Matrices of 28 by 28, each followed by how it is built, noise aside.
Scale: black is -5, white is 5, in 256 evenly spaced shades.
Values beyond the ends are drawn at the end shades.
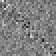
banded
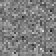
repeating rows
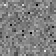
sparse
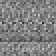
repeating columns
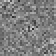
block diagonal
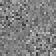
block diagonal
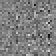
uneven columns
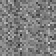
repeating rows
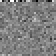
uneven rows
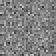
repeating rows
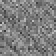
Toeplitz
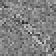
banded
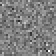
banded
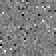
sparse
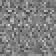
repeating columns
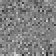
uneven rows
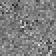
block diagonal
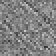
Toeplitz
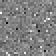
sparse
